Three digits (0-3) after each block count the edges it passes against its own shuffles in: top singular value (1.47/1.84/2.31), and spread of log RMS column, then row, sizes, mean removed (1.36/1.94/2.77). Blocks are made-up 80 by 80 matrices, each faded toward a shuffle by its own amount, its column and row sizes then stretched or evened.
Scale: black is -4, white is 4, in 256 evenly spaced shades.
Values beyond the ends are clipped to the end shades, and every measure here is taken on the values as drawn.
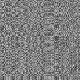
3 2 0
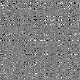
1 2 3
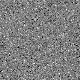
0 0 0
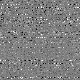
0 0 3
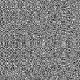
3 1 1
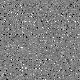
1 0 2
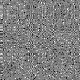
3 1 0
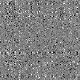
2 2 2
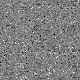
1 0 1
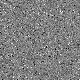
0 0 0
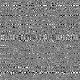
3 0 3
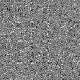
2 1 0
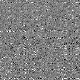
2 1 2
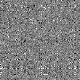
2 1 2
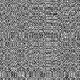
3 0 0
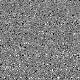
0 0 2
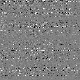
0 1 3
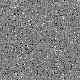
1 1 0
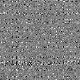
2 1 3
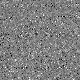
0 0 1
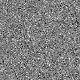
0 1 0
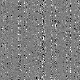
1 3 0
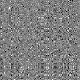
3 2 1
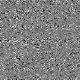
0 1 2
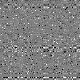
3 0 2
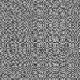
3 1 2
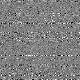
2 0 3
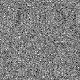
2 0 0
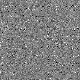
0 1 2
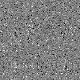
1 1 1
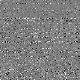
0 0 3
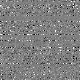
0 1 3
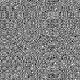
3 0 0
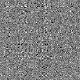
2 2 2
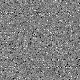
1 0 1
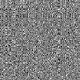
3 2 1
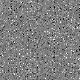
1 2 0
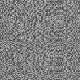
3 0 1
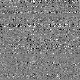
1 1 3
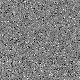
0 0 0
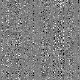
0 3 1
